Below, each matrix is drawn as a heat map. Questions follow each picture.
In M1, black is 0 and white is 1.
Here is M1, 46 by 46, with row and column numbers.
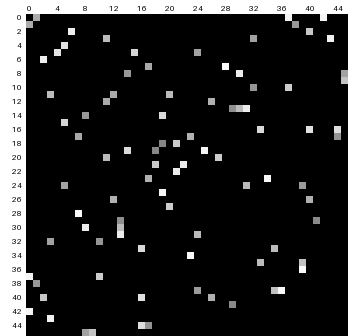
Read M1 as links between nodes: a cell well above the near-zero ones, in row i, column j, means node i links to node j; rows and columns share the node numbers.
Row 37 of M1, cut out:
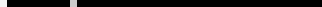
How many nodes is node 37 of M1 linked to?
2
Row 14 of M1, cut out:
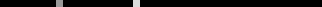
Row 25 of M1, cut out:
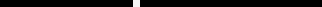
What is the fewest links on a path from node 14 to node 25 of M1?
2
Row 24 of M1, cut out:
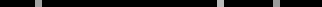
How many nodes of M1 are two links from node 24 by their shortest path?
5
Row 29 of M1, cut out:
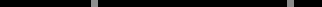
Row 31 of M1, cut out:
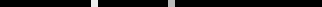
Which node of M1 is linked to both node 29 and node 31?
node 13
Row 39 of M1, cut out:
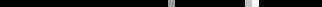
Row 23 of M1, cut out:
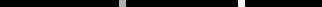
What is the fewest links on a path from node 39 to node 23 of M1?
6
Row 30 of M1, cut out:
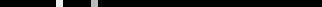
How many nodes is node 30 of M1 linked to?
2
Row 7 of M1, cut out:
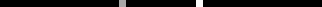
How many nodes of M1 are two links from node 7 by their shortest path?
2
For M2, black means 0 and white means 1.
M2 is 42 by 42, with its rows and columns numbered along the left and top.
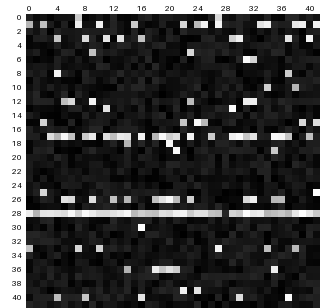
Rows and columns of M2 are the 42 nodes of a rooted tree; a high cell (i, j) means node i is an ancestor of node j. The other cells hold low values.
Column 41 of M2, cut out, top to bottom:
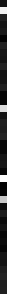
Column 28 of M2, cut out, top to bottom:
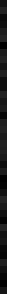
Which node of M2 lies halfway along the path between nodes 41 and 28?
15
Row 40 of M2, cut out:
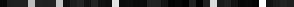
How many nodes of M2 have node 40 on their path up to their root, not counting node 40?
5
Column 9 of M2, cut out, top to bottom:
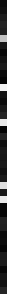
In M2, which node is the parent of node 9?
5
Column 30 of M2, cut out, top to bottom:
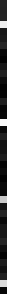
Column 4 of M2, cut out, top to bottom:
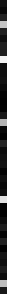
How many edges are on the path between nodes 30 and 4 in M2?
3
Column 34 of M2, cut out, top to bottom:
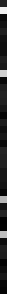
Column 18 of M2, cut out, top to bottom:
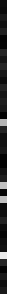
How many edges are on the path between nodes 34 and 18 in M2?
8
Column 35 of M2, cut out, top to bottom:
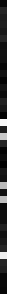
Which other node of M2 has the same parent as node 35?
21
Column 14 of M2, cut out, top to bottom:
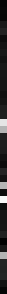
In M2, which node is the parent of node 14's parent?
36
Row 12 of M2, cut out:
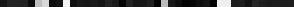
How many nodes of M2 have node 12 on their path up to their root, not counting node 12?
6
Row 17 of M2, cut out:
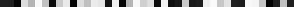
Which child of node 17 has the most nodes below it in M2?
26
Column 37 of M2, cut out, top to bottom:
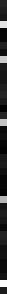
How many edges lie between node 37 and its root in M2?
5
